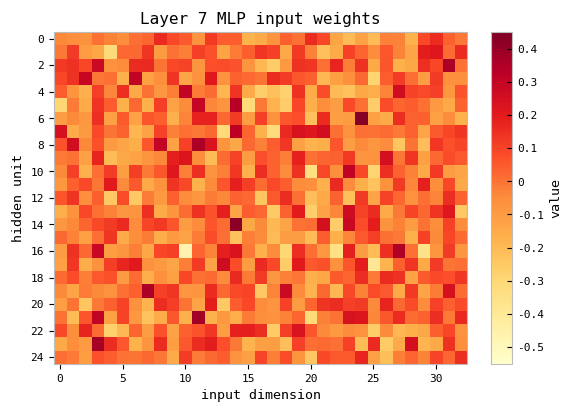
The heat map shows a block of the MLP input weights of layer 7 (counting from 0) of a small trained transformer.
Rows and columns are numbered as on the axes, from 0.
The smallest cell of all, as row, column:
16, 10
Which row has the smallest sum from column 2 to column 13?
12
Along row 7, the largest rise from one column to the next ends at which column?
14
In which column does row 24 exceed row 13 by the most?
32
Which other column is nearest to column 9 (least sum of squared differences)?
26
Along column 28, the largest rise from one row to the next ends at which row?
23
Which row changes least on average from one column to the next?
0
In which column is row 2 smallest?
17
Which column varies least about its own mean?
30
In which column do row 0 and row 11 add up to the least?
25
